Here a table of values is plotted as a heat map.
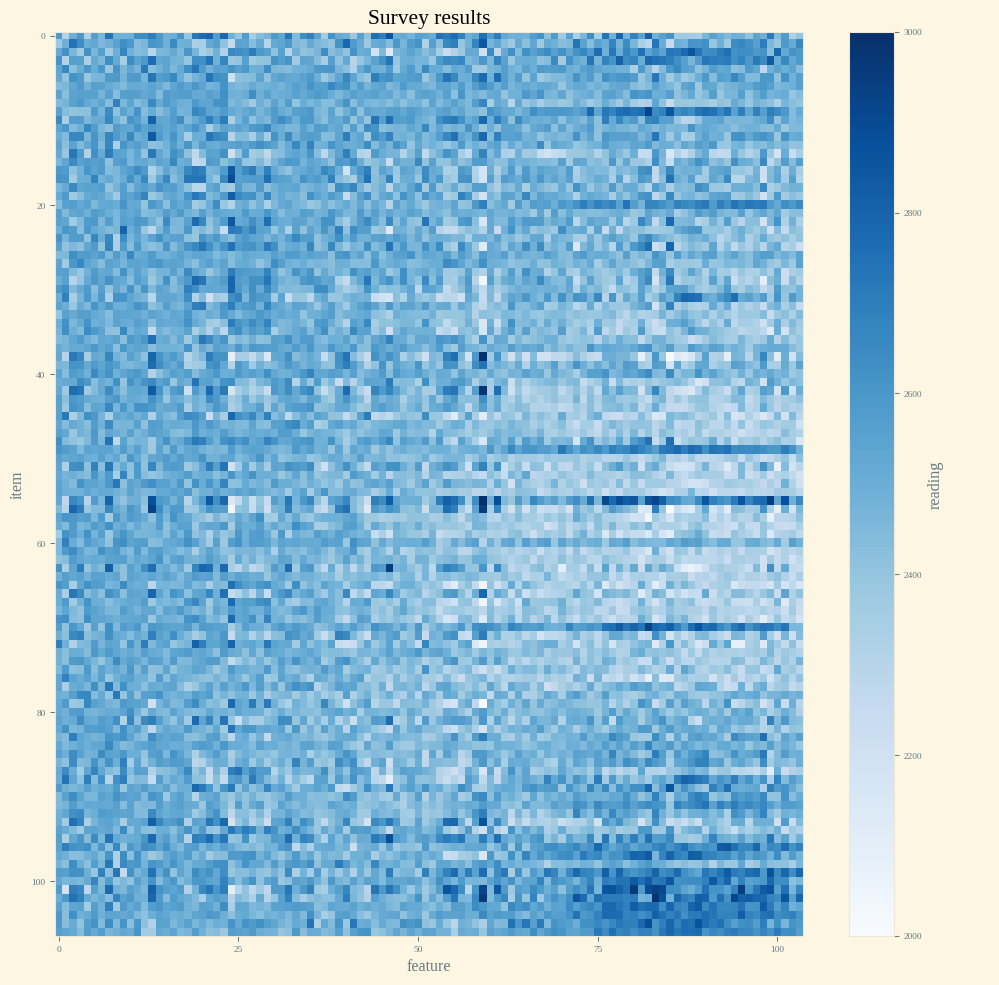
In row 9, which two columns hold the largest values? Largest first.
82, 85
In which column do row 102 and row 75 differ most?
59
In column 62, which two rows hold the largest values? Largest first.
99, 102
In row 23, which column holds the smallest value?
46
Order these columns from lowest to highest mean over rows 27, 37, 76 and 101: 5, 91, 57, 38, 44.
57, 91, 38, 5, 44
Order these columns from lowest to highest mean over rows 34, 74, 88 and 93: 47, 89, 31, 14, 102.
102, 89, 47, 31, 14
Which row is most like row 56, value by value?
38
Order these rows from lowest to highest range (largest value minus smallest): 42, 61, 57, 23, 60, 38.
60, 61, 57, 23, 42, 38
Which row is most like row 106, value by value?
49
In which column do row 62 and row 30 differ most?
24
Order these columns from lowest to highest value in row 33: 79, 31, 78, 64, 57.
79, 78, 64, 57, 31
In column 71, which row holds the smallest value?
56
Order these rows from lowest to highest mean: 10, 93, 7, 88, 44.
44, 93, 88, 7, 10
